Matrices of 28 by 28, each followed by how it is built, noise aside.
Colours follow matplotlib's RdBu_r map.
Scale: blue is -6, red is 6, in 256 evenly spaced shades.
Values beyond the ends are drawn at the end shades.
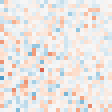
lower triangular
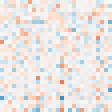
low rank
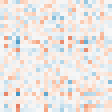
low rank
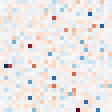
sparse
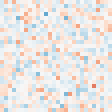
noise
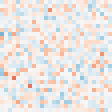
noise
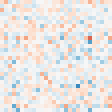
low rank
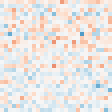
blocks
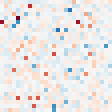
sparse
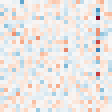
uneven columns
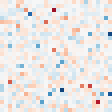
sparse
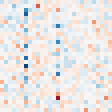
uneven columns
